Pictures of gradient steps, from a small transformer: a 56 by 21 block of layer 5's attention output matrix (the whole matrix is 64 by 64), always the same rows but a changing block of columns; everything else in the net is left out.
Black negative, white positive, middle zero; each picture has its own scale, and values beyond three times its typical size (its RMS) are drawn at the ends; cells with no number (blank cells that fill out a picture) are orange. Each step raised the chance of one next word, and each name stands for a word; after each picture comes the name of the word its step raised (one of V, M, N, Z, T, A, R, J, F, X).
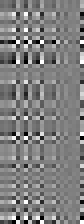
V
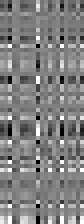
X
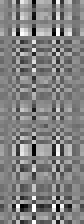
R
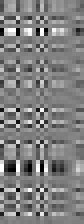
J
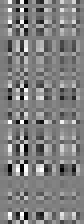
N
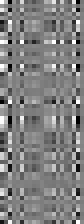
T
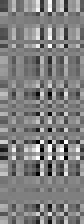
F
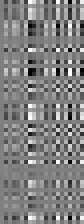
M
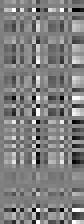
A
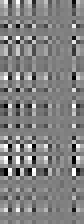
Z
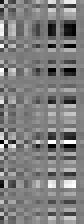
M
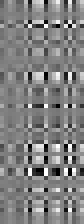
Z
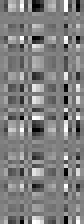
X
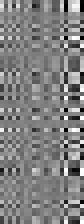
X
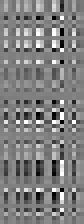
J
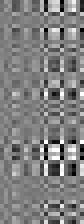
F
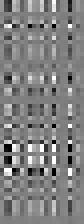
Z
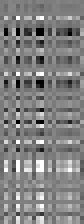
J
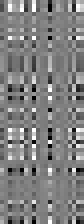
X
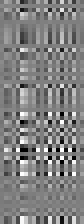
F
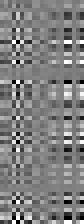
V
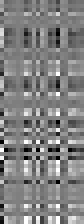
F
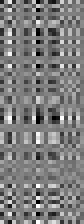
T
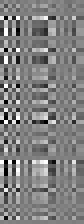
J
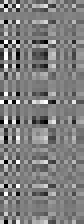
T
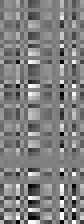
V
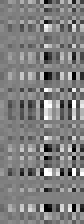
Z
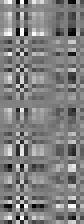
R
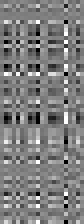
T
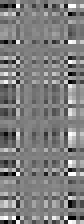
V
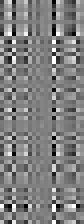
R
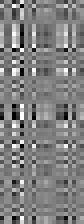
M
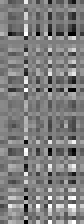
R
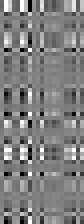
F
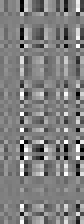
F
